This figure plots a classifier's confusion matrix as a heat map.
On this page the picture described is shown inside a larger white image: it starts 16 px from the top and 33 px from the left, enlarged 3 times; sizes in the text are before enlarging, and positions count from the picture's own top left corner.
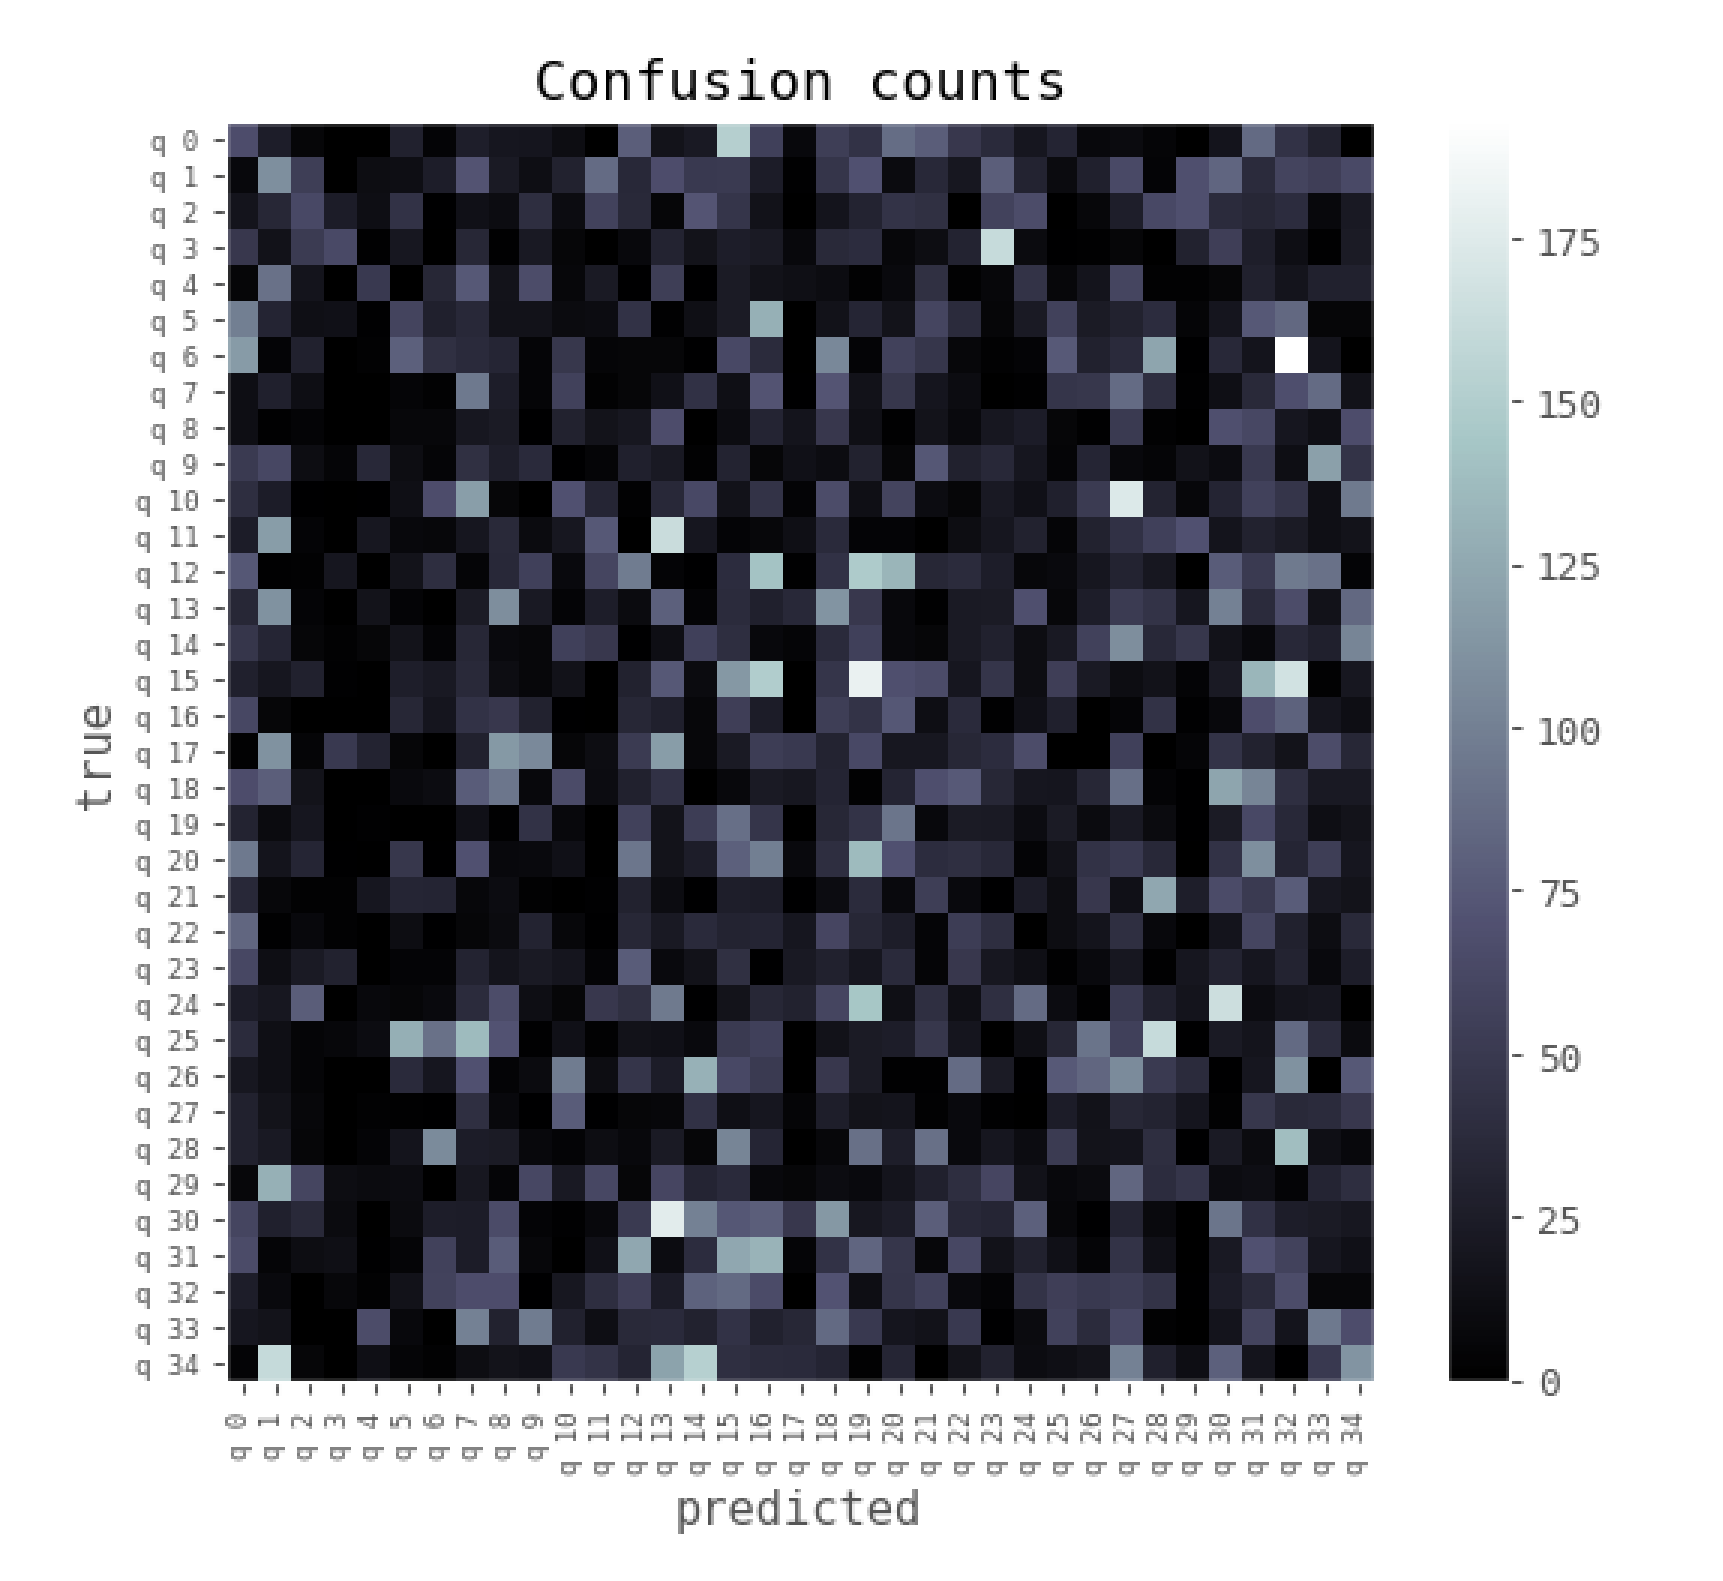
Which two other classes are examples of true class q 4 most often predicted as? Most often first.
q 1, q 7
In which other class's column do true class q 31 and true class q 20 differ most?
q 8
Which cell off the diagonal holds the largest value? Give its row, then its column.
q 6, q 32
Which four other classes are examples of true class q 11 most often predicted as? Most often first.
q 13, q 1, q 29, q 28
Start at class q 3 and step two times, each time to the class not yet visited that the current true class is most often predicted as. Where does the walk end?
q 12
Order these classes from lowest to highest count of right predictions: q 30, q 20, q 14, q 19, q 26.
q 19, q 14, q 20, q 26, q 30
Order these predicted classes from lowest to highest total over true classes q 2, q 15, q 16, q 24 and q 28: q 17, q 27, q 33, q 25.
q 17, q 33, q 27, q 25
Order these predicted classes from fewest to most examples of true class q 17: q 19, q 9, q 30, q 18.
q 18, q 30, q 19, q 9
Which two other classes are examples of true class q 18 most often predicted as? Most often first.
q 30, q 31
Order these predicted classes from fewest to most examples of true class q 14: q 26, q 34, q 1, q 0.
q 1, q 0, q 26, q 34
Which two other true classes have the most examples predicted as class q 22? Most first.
q 26, q 18
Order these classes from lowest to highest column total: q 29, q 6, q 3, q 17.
q 3, q 17, q 29, q 6
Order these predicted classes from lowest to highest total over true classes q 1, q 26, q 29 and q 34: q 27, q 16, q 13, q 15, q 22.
q 16, q 22, q 15, q 13, q 27
